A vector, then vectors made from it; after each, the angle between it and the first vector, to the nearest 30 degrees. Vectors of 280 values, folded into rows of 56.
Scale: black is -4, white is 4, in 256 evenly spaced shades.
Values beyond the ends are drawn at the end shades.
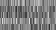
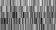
90 degrees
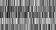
30 degrees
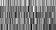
60 degrees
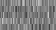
30 degrees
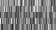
60 degrees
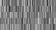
90 degrees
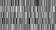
150 degrees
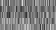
60 degrees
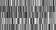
30 degrees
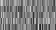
60 degrees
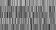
30 degrees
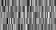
90 degrees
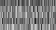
150 degrees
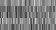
30 degrees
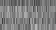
150 degrees
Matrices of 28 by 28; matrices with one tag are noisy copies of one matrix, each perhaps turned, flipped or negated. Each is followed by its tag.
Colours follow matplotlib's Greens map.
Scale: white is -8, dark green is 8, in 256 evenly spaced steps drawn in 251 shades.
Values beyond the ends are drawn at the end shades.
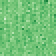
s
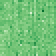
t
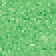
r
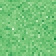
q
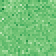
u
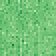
t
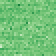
s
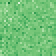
u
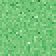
q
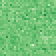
r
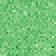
u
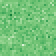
r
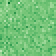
u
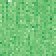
s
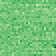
s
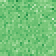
u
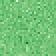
q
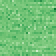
s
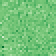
u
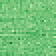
t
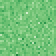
q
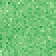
u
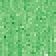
s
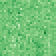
r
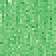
s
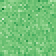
u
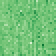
t
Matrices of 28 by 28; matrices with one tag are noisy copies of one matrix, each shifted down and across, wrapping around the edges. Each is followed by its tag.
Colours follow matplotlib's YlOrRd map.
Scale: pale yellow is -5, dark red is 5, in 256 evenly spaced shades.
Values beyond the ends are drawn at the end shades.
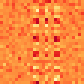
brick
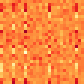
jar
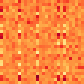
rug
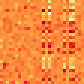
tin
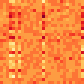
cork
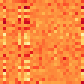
tin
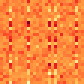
rug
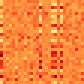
cork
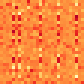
rug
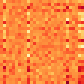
cork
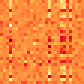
cork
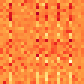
jar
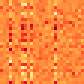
cork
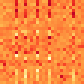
jar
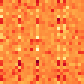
rug
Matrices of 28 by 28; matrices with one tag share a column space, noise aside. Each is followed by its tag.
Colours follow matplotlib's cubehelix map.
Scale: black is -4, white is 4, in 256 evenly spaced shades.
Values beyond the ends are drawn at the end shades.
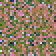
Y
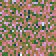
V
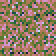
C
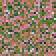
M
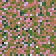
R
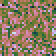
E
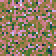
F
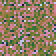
Y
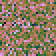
V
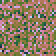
C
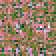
E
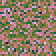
M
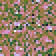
V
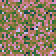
C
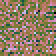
M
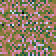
V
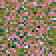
R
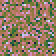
Y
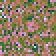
F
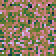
E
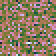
Y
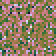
E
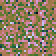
R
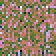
E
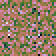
R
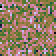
E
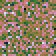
R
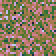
V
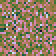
C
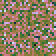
R
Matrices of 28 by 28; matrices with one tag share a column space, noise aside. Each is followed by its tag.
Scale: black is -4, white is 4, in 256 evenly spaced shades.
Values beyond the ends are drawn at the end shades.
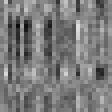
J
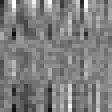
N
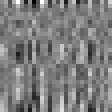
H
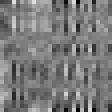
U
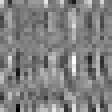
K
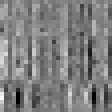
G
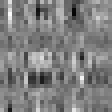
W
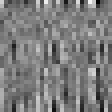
H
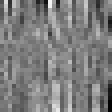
N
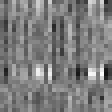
J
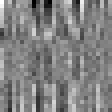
N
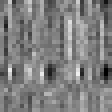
J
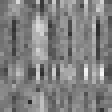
J
